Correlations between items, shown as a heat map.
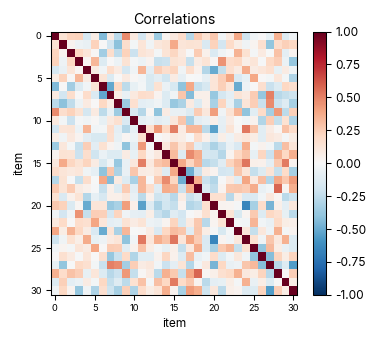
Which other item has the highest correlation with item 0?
9
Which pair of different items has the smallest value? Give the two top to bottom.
20, 24
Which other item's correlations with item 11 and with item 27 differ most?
30
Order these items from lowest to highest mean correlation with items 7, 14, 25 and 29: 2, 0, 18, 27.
0, 2, 27, 18
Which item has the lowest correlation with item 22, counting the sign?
19
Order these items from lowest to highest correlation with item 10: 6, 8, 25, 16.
6, 25, 8, 16
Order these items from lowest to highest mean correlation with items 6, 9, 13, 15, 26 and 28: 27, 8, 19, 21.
27, 8, 19, 21
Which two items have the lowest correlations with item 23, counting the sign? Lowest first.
6, 8
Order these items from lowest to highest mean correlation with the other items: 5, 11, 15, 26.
26, 5, 11, 15
